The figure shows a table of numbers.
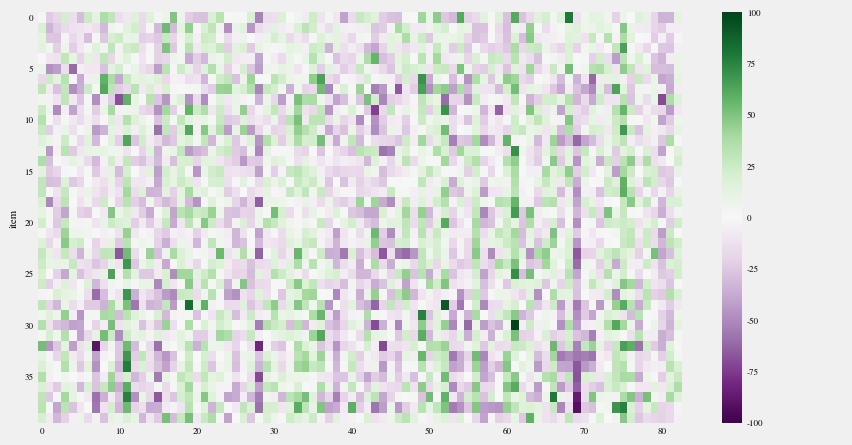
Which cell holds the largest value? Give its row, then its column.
30, 61
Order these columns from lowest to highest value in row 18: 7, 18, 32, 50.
7, 50, 32, 18
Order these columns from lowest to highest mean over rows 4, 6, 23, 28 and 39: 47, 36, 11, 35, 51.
47, 51, 35, 36, 11
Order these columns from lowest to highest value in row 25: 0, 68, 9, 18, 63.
0, 68, 18, 63, 9
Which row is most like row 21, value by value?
22
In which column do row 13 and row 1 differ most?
19
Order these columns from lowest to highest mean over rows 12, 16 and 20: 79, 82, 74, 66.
82, 79, 74, 66
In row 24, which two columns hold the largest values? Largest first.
11, 61
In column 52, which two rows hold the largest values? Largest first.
28, 9
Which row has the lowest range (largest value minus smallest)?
2
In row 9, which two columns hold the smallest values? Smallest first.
43, 59
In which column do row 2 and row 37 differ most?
69
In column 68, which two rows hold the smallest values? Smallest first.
33, 34
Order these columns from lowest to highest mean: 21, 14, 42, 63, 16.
14, 42, 16, 63, 21
